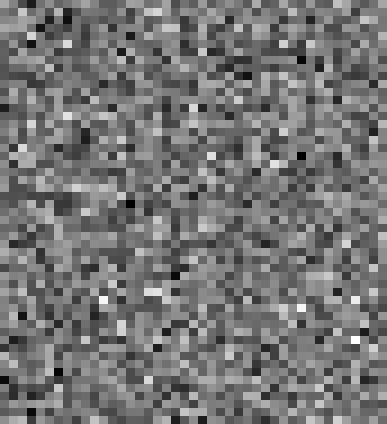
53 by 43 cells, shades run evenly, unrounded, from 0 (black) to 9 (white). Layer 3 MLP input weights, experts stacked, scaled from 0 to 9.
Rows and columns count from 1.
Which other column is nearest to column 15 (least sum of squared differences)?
9
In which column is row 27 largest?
10
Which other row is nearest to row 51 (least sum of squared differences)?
12
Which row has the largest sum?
16
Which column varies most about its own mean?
4
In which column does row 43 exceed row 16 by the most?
40
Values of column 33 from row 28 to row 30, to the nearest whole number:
4 4 5
